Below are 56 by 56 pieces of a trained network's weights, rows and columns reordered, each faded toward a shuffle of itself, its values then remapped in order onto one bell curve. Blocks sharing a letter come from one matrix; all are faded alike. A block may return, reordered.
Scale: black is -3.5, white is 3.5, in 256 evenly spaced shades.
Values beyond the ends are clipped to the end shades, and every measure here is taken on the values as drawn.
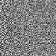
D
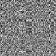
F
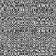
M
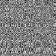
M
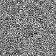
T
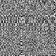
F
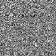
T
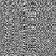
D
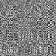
M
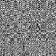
F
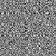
F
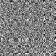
F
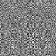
M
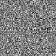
T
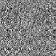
T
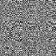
M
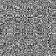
F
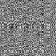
D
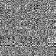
T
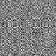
D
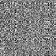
F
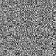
F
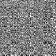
T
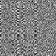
M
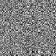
T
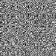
T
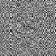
M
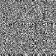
T
